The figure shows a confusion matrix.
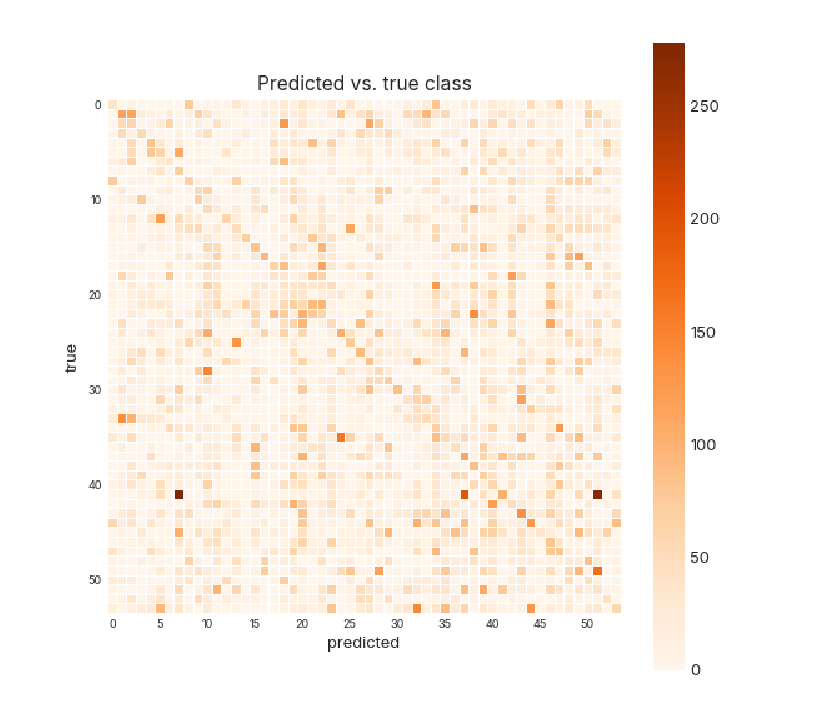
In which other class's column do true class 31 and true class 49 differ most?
51
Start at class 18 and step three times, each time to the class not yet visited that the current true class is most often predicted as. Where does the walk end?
47
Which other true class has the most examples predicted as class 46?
23
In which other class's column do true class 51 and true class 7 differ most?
11
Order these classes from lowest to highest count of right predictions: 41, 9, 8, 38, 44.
9, 8, 38, 41, 44
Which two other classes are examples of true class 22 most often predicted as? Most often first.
38, 20
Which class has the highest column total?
46
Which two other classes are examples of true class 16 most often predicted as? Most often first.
49, 48
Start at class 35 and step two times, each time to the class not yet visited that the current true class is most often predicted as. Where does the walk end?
10
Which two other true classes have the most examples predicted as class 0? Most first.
8, 44
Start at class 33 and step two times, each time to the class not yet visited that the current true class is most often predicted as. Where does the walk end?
2
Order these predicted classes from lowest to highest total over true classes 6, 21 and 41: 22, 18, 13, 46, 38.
13, 38, 22, 18, 46
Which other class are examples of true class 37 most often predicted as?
20
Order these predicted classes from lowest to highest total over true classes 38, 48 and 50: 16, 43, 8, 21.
21, 43, 16, 8
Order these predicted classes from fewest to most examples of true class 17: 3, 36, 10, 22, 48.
3, 36, 10, 48, 22
